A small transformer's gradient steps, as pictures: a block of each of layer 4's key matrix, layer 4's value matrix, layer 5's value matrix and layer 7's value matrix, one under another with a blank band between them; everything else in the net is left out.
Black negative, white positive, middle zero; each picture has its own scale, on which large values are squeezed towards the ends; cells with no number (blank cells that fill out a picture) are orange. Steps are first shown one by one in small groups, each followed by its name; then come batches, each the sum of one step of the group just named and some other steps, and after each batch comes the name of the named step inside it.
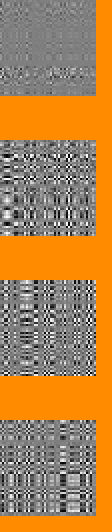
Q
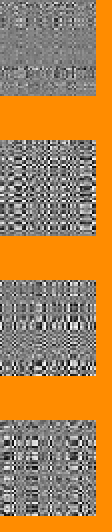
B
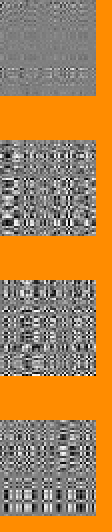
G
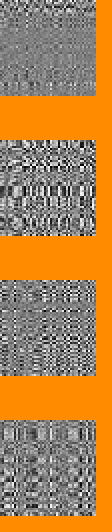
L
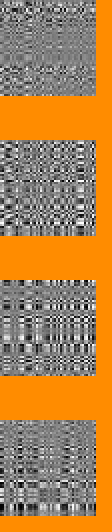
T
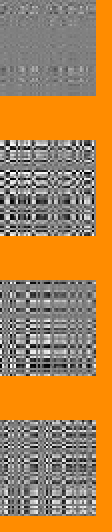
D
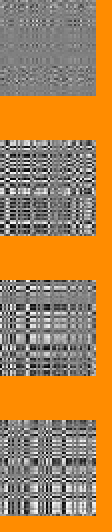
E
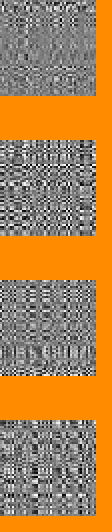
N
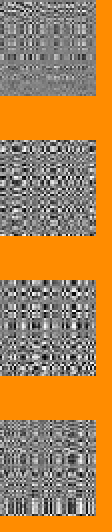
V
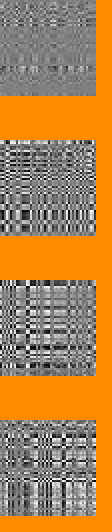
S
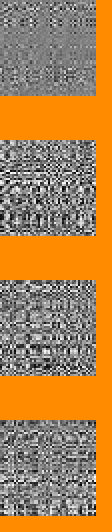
D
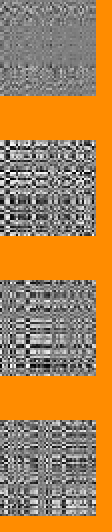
D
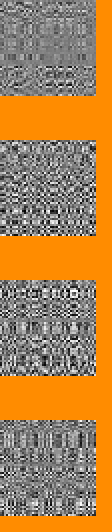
V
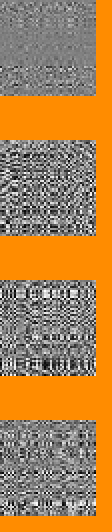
T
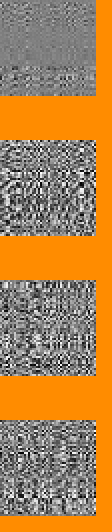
D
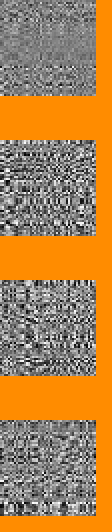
T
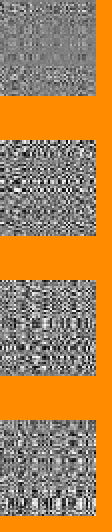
V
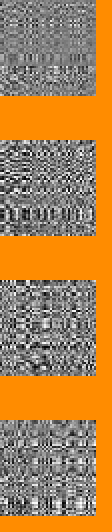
V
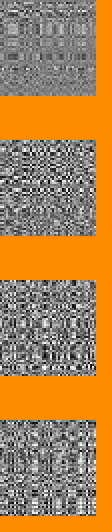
V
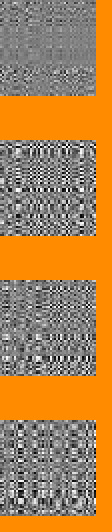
T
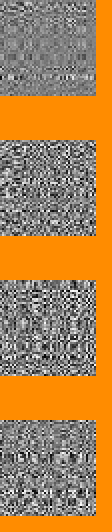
V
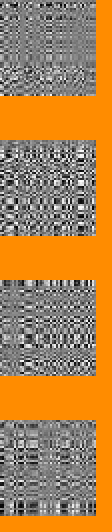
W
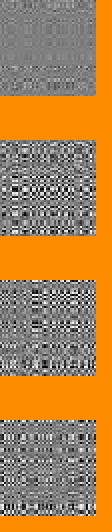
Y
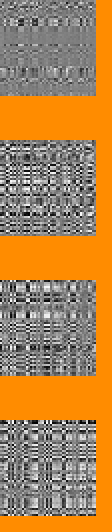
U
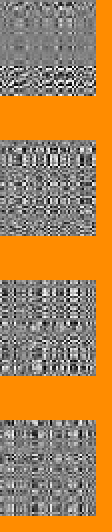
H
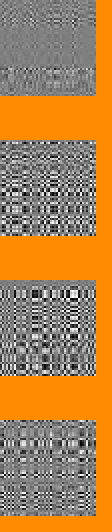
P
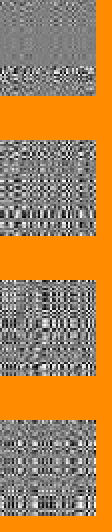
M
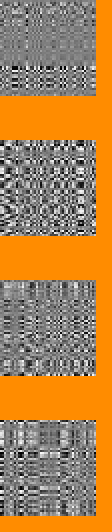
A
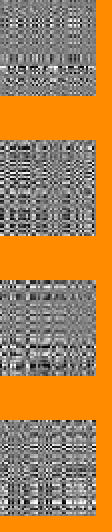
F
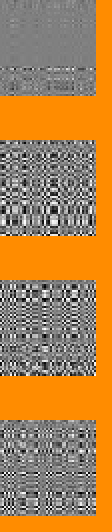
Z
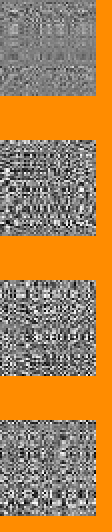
P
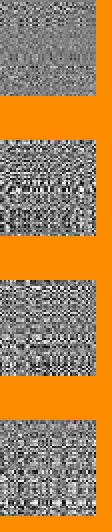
F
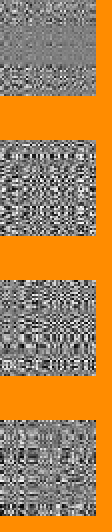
Y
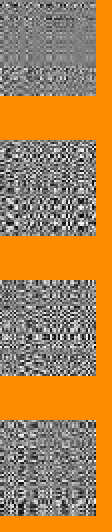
W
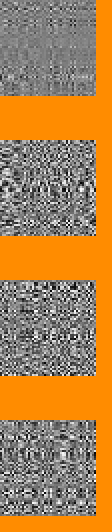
Z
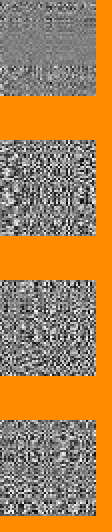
W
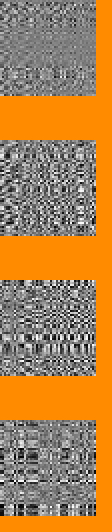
W
